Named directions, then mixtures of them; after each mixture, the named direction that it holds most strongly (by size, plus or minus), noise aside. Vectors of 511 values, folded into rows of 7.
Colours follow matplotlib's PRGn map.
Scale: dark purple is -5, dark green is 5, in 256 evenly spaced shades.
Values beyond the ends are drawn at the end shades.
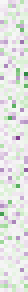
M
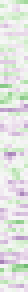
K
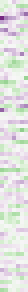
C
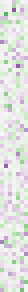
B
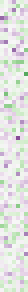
B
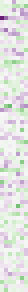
C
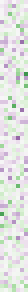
M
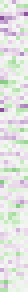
C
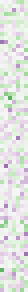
B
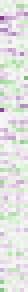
C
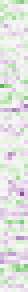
K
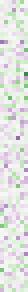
M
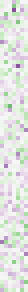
B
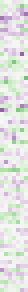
C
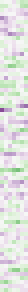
C
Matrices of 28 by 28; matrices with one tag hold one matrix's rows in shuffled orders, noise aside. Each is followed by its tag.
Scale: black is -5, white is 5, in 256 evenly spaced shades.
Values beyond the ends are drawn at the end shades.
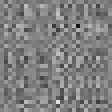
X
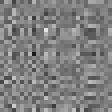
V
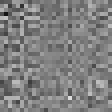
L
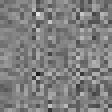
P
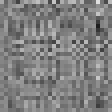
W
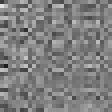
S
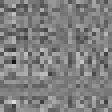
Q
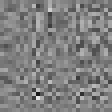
P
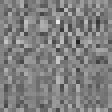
X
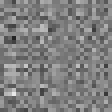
Q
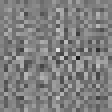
X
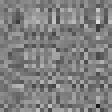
W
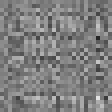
W
